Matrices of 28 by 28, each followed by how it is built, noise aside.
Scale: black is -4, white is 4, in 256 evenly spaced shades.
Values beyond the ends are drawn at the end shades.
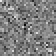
banded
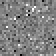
sparse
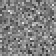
noise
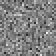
noise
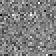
uneven rows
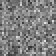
blocks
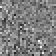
lower triangular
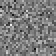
noise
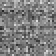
blocks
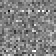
uneven rows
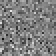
lower triangular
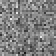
blocks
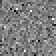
sparse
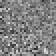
lower triangular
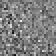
lower triangular
